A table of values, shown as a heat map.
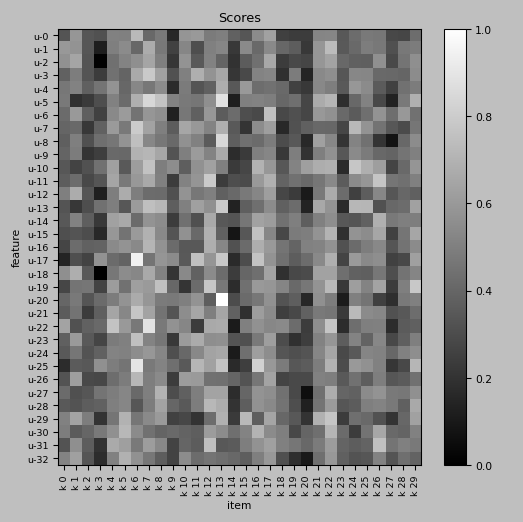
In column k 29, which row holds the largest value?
u-19
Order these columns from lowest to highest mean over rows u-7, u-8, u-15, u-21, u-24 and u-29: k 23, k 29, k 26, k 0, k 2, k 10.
k 23, k 2, k 0, k 26, k 10, k 29
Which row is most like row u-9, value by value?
u-3
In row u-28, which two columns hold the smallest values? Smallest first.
k 20, k 14
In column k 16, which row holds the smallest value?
u-6
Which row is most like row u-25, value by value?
u-17
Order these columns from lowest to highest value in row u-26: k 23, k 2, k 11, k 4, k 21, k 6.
k 2, k 23, k 4, k 21, k 11, k 6
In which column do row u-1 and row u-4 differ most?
k 3
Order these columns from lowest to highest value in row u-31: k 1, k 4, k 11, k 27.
k 11, k 27, k 1, k 4
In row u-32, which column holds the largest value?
k 5
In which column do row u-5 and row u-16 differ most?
k 13
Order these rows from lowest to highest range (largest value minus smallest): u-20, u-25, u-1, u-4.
u-4, u-1, u-25, u-20
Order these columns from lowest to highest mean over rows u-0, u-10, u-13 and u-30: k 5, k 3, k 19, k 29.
k 19, k 3, k 5, k 29
